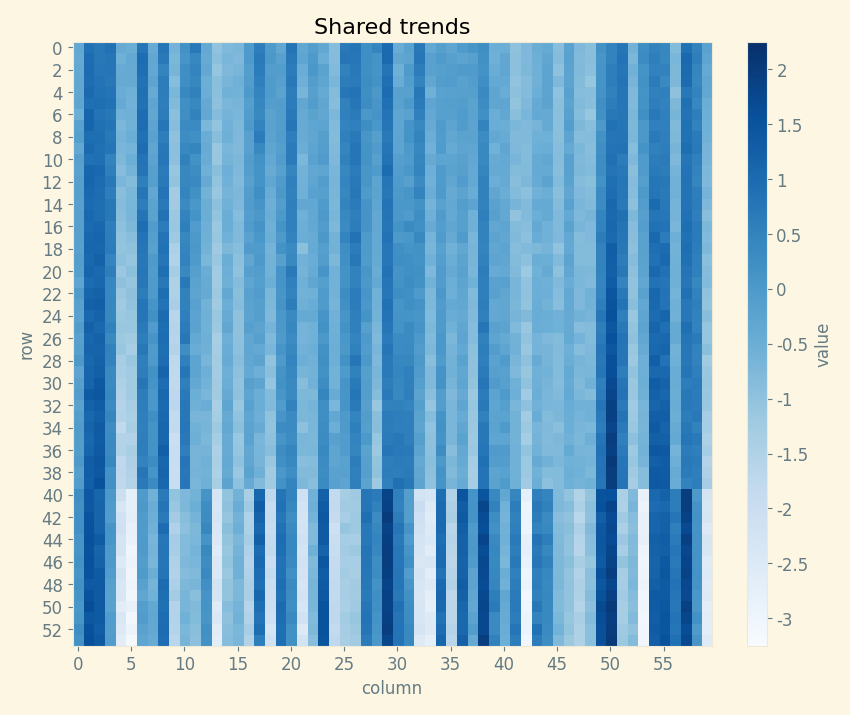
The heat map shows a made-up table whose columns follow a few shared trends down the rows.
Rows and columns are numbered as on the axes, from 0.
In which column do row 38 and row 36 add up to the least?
9
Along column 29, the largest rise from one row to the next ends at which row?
40
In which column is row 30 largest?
50
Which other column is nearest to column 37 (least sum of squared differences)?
28
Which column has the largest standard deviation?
53
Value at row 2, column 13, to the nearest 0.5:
-1
